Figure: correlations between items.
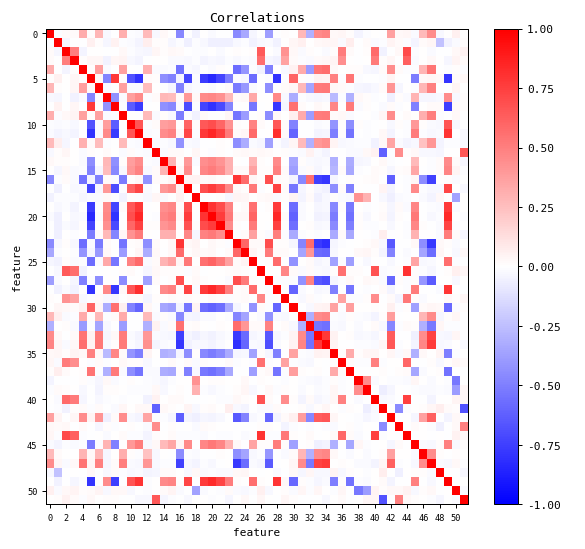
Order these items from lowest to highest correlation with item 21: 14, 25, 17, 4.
4, 14, 25, 17
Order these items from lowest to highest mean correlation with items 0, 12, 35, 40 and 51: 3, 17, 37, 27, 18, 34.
27, 17, 18, 37, 3, 34
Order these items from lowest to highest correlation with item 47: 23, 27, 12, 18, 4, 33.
23, 27, 18, 12, 4, 33
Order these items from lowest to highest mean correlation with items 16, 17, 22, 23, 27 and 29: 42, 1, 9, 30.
42, 9, 30, 1
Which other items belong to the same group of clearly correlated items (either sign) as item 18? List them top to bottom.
38, 39, 50
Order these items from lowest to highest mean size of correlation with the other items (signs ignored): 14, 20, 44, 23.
44, 14, 23, 20
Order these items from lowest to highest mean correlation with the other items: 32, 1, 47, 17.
32, 1, 47, 17
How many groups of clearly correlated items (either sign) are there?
6
